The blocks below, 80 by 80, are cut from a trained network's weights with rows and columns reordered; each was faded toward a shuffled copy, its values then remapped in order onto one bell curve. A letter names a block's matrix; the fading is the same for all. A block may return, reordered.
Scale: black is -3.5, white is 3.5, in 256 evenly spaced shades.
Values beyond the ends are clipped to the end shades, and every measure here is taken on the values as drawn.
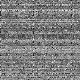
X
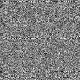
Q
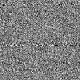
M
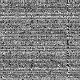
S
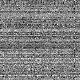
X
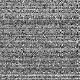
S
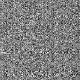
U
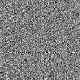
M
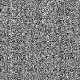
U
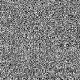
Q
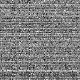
S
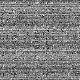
S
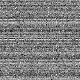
X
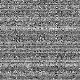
S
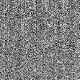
U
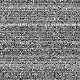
S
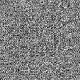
M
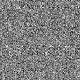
M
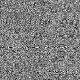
M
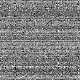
S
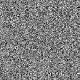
M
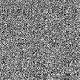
Q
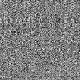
M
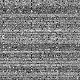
S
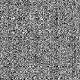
U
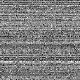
X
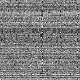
X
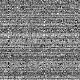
S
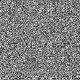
Q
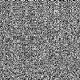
M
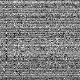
S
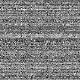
S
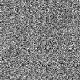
M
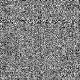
U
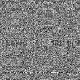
M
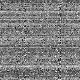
S
